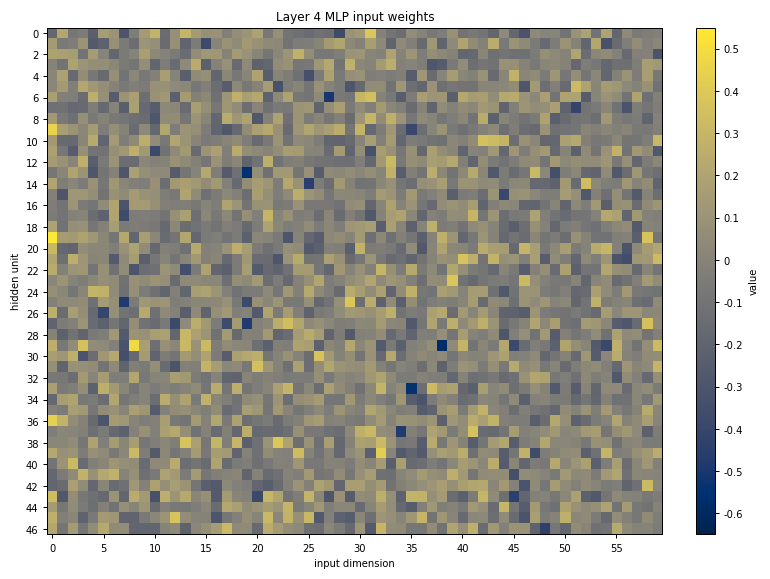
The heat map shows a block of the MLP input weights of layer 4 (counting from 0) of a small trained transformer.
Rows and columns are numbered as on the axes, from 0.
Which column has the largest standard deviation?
0
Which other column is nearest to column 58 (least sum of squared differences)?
39
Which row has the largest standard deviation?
29
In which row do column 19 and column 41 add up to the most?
37
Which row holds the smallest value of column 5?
26
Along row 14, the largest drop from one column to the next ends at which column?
25
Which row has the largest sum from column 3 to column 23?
38
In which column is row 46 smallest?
48
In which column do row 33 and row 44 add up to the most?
23
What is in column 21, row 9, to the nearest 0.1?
0.2
